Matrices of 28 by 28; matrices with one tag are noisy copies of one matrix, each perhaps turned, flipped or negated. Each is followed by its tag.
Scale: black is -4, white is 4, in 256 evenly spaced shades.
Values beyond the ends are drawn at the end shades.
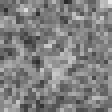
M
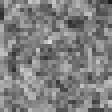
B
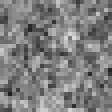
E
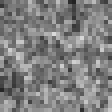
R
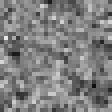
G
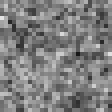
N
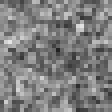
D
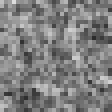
R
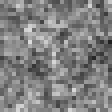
E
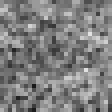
D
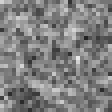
R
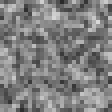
G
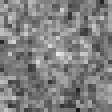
D
